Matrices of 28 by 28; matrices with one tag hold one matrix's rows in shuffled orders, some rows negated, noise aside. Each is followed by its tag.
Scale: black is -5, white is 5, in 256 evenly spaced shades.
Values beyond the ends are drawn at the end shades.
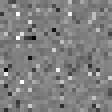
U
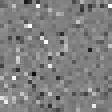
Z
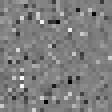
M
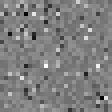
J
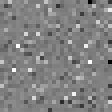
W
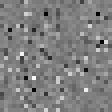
J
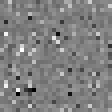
U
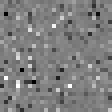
U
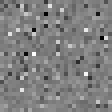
J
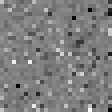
W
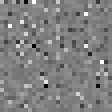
J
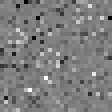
Z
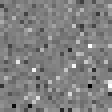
W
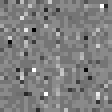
J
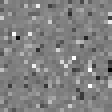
W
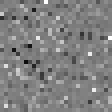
Z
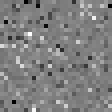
Z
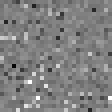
Z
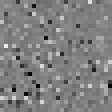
Z
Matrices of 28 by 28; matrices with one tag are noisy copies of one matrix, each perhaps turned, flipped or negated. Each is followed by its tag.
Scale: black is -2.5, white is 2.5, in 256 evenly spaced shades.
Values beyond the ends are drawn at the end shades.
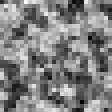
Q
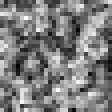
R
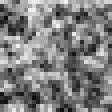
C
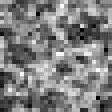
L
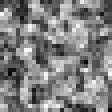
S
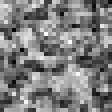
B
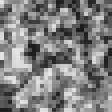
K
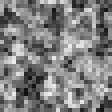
L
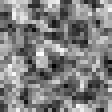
S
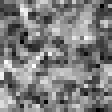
B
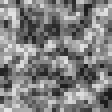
B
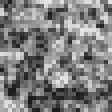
K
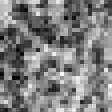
K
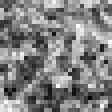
K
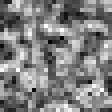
S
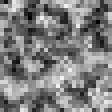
Q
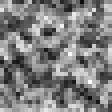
R
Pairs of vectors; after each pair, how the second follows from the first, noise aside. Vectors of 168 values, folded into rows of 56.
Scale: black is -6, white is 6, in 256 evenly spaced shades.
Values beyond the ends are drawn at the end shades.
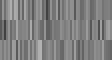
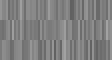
reversed, negated, shrunk.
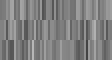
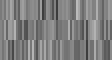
copied.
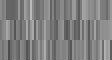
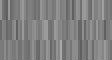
reversed, negated, shrunk.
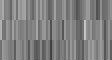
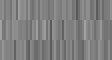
shrunk.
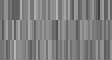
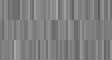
shrunk.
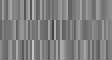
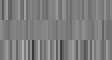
negated, partly zeroed.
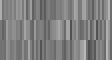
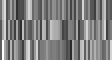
reversed, scaled up.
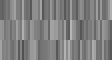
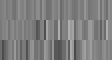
wrapped around, negated, partly zeroed.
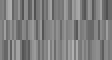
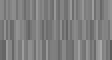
wrapped around, negated, shrunk.
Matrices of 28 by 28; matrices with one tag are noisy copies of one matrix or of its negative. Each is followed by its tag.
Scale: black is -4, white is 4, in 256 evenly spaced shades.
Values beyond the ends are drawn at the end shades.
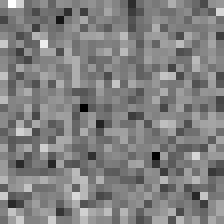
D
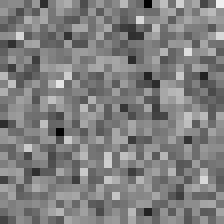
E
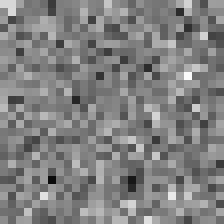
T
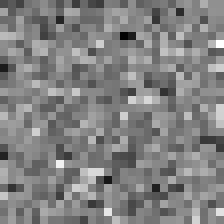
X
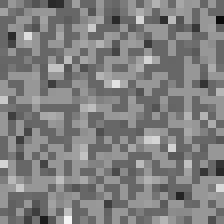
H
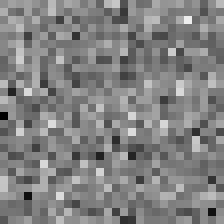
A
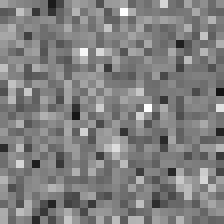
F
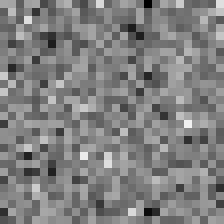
E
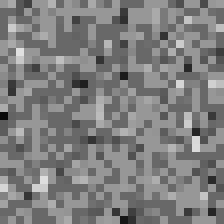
A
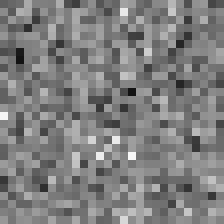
A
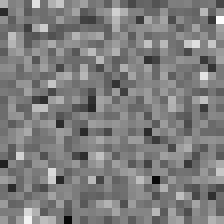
H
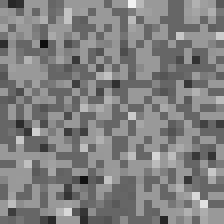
D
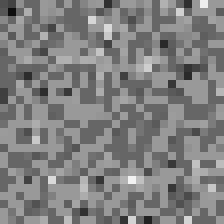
T
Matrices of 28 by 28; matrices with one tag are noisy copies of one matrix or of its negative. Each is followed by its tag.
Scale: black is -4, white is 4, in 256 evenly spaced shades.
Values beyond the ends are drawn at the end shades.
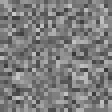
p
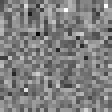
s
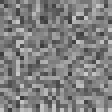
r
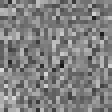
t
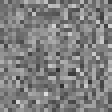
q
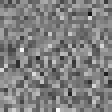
t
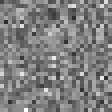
q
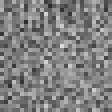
s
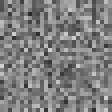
s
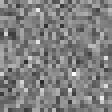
t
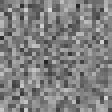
s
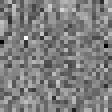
s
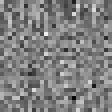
s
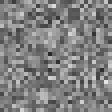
q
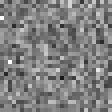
q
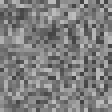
q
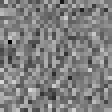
t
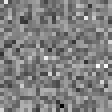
r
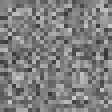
p
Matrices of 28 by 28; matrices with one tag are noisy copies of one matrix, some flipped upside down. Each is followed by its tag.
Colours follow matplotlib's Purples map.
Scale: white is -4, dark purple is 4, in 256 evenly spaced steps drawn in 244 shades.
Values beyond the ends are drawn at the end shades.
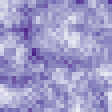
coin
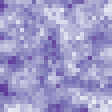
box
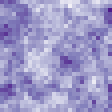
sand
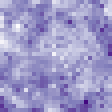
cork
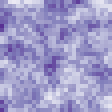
box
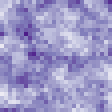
coin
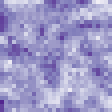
box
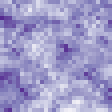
sand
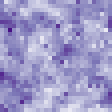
sand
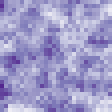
box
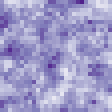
box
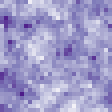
sand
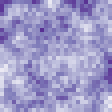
cork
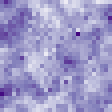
sand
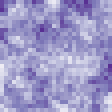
cork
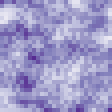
coin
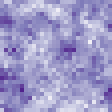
sand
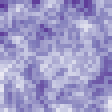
cork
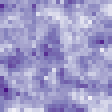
box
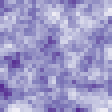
box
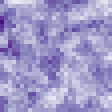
box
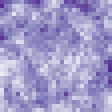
cork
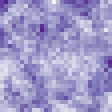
cork
